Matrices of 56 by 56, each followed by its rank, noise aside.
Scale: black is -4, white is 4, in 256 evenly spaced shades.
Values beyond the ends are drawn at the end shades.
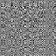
five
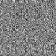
seven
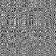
five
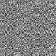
five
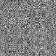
six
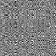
five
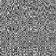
six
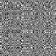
four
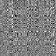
four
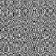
four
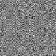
seven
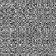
seven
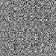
seven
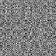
six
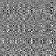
four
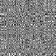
six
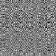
four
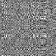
five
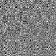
six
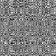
four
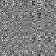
four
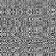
four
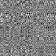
five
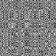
five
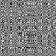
four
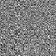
five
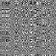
four
